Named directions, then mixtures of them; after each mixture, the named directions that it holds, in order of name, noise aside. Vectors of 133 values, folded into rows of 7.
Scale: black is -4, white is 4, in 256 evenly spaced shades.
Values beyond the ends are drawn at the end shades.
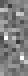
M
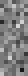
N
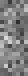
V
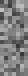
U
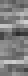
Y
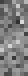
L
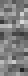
N, Y.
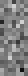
N.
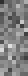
L, N, U.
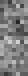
L, V, Y.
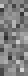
M, N.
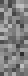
U.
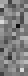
N.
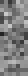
U, Y.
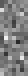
M, N.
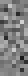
M, N.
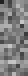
L, U, Y.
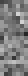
L, M, Y.
